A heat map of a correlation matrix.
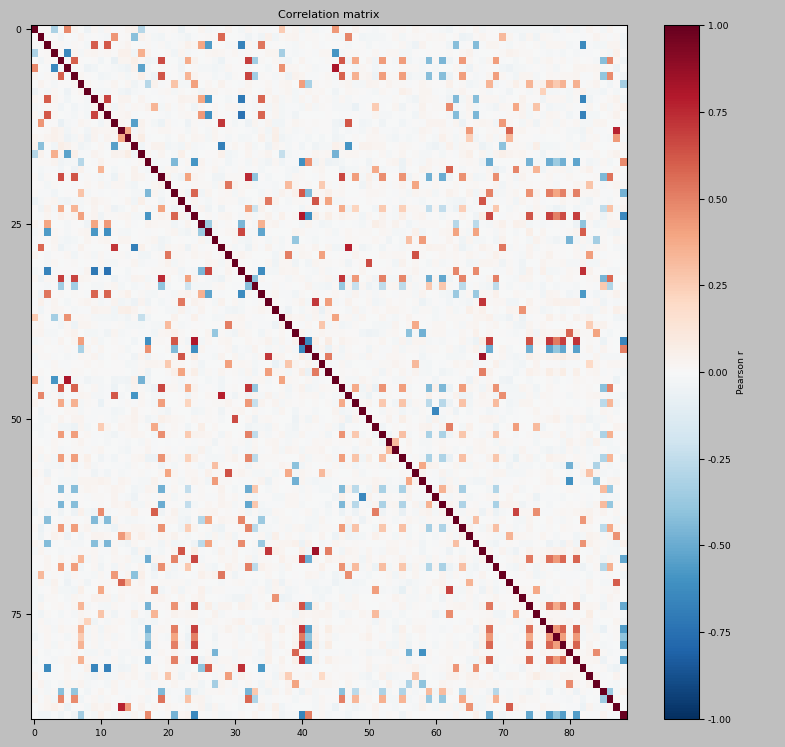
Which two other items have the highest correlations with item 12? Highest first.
28, 47
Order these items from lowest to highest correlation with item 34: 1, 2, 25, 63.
63, 1, 25, 2
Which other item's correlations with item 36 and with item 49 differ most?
60
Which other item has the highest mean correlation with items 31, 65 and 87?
13
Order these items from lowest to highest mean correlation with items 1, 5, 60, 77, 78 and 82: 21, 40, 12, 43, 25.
25, 43, 12, 21, 40
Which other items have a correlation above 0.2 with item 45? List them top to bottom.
0, 5, 37
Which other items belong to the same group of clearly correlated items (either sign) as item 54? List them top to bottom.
53
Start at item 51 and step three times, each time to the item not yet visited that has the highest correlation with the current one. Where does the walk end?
18
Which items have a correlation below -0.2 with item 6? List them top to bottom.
33, 59, 61, 85
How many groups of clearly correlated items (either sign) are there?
15
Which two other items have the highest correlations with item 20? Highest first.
29, 57
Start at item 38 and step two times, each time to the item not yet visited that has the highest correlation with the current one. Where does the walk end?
57
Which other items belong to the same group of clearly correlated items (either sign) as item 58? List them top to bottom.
27, 39, 56, 80, 84
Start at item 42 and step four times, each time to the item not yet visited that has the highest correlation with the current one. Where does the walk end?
44
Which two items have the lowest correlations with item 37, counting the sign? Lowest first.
3, 16
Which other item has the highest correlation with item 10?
62
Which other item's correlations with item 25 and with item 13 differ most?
87
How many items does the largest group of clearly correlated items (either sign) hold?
16
